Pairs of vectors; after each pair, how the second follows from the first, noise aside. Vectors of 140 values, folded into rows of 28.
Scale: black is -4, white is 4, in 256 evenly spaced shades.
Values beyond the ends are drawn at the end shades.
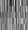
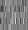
wrapped around, negated, partly zeroed.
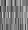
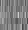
reversed, shrunk.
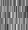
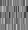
partly zeroed.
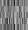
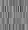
reversed, shrunk.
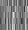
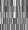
reversed.
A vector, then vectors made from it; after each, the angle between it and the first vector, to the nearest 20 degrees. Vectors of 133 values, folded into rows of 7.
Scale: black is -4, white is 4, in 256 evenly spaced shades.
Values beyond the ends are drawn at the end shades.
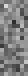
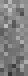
60 degrees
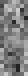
40 degrees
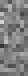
60 degrees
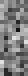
100 degrees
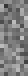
160 degrees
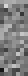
80 degrees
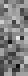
40 degrees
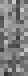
100 degrees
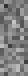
160 degrees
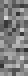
100 degrees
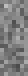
20 degrees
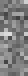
100 degrees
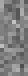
140 degrees
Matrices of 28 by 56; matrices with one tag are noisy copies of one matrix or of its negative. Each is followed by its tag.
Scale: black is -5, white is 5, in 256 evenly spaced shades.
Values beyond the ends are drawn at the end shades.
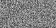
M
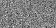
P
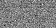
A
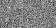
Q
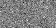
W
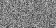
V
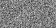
M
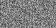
M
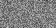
V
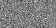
V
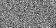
W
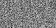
P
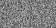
M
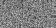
Q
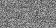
A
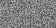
M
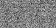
A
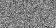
W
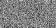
V
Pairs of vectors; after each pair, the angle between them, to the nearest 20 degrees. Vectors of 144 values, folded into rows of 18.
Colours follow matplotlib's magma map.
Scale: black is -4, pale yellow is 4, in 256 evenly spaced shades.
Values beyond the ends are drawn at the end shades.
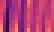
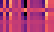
80 degrees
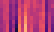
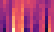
80 degrees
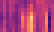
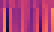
80 degrees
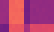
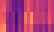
140 degrees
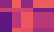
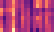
80 degrees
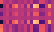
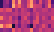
80 degrees
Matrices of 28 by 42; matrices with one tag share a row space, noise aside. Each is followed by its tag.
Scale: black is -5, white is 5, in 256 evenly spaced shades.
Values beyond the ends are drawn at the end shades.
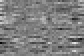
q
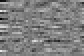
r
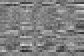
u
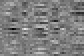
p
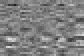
u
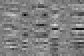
p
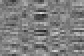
p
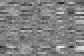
u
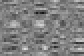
p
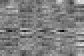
u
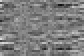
q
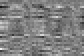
r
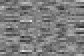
u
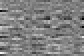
r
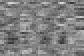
u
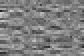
r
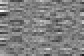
r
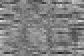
q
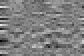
r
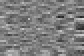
u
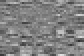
u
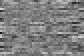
q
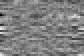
q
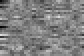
r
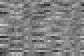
r
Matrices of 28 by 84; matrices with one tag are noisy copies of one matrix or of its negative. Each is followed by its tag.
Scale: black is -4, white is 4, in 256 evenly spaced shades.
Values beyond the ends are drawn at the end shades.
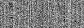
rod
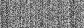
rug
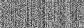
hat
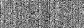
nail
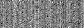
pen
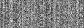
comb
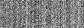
pen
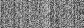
nail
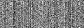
rod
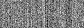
hat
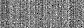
rug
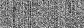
rod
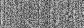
nail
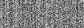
comb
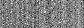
pen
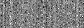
comb
